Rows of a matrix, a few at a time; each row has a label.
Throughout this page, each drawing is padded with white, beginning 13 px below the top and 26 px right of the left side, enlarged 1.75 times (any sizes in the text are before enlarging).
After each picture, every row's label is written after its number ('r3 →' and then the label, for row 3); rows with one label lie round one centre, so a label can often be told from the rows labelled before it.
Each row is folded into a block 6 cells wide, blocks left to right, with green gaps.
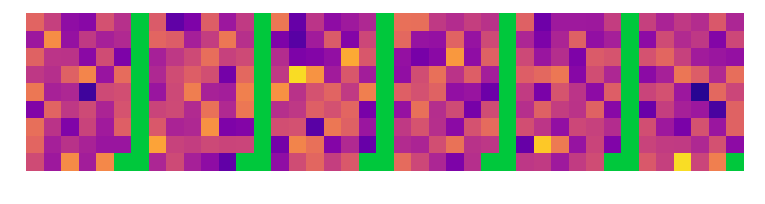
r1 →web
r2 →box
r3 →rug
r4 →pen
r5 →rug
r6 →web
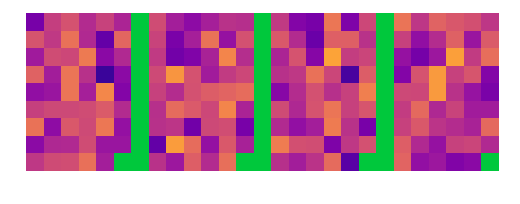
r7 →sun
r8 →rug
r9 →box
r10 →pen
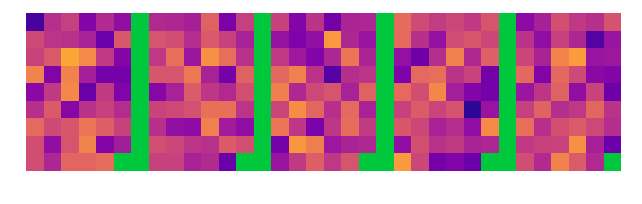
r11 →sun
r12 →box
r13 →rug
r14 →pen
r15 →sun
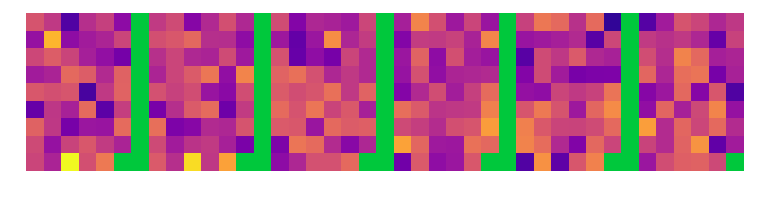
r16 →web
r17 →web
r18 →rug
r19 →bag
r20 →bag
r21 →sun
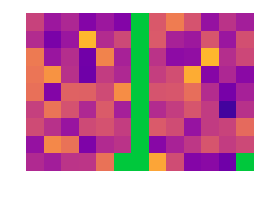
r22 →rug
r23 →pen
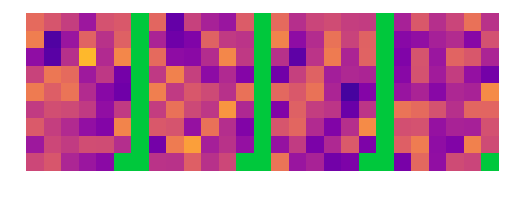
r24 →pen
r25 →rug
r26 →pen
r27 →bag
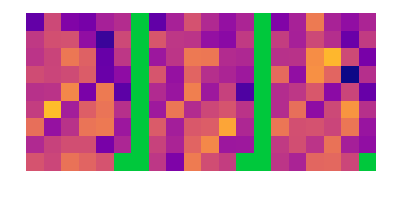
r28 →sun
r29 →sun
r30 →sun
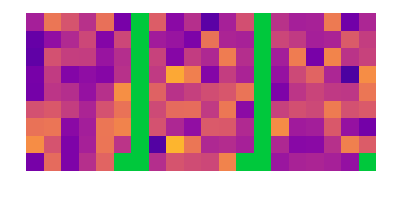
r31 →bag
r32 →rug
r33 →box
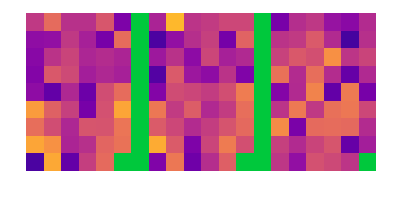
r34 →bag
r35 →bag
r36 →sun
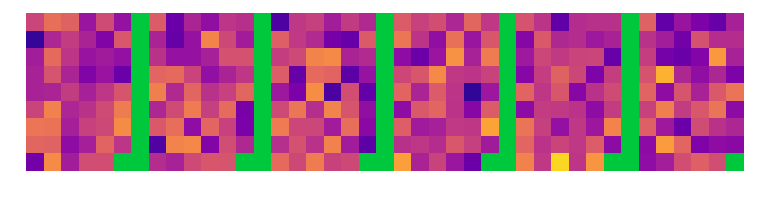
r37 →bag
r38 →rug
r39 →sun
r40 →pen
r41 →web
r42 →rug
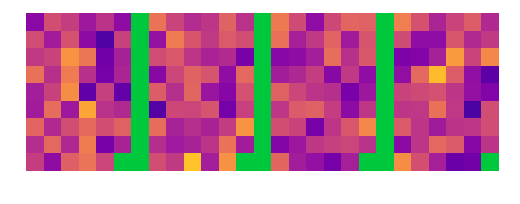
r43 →sun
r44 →web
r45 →pen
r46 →pen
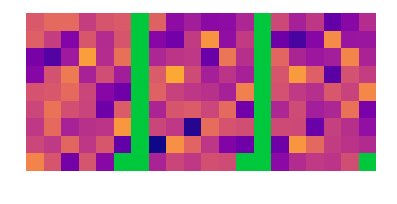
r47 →pen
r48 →rug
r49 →rug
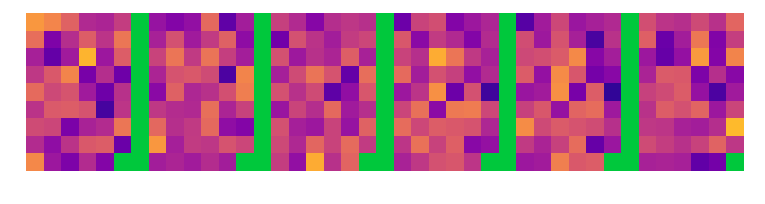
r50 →pen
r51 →box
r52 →web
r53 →sun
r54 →sun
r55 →pen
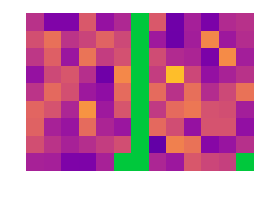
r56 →box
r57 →rug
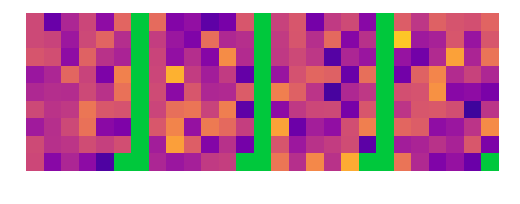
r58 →box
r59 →rug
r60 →web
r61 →pen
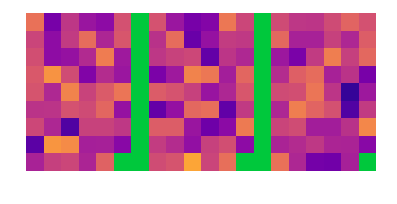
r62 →rug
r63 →web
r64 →pen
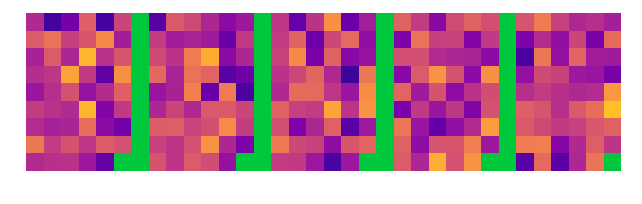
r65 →box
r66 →sun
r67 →box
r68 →web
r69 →bag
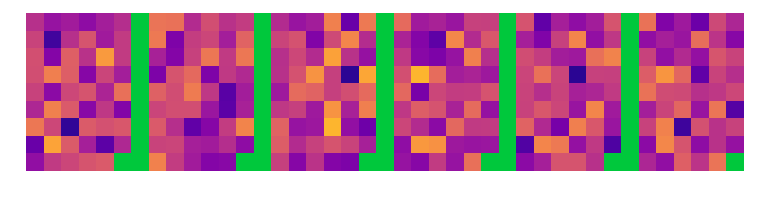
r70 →rug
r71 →pen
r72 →box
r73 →rug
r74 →rug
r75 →rug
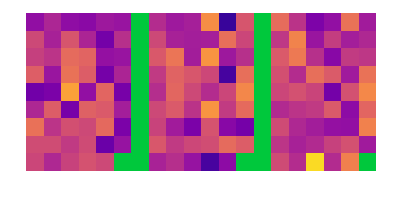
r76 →sun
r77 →box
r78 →web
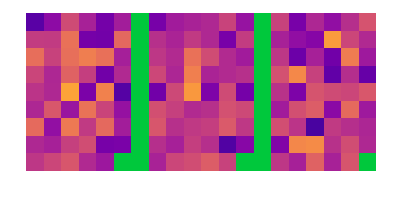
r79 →sun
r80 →sun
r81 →rug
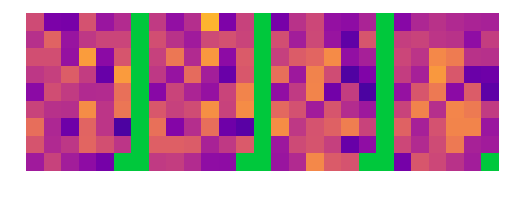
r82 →box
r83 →box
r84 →sun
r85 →sun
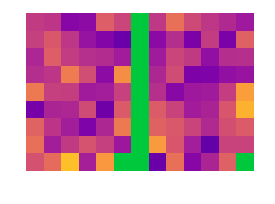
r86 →web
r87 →bag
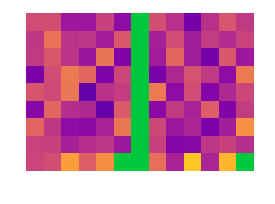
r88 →web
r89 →web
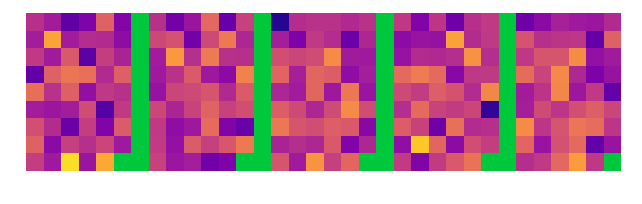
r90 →web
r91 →box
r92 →sun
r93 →rug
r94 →sun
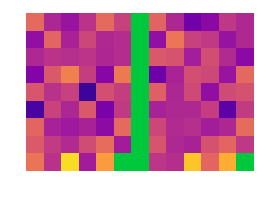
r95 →web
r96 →web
